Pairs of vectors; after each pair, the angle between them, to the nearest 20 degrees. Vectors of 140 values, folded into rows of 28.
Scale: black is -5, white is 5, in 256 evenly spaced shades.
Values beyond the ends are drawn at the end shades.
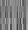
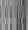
40 degrees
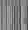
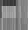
100 degrees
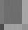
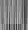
120 degrees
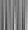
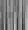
20 degrees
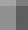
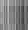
40 degrees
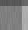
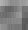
140 degrees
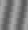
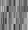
60 degrees
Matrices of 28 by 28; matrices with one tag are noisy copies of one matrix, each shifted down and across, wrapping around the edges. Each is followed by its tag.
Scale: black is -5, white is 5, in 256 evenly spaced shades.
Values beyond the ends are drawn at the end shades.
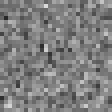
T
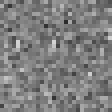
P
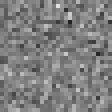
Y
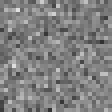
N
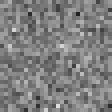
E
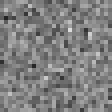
P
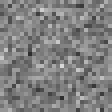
N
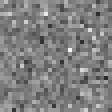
T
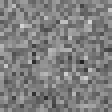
N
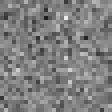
E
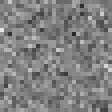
E
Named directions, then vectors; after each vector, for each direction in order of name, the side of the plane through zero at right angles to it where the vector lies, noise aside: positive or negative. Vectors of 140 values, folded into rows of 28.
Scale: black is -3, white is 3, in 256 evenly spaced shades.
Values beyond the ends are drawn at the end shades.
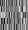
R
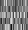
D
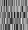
negative, positive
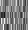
negative, negative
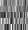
negative, negative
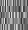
positive, negative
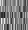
negative, negative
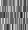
negative, negative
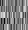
positive, positive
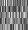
positive, negative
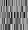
negative, positive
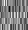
positive, negative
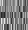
negative, negative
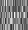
positive, negative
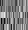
positive, positive
